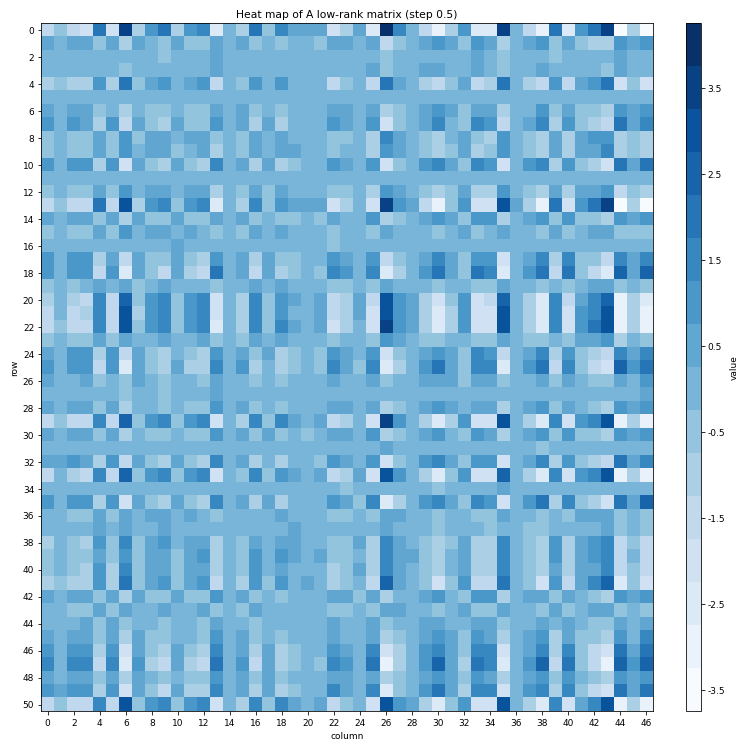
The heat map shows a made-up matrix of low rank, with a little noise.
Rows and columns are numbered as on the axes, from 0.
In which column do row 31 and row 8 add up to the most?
26
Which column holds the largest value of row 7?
44
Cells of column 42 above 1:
9
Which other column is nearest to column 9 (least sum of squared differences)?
4
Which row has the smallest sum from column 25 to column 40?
0
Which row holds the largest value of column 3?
47
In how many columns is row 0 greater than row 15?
20
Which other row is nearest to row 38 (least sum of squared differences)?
40
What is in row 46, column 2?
1
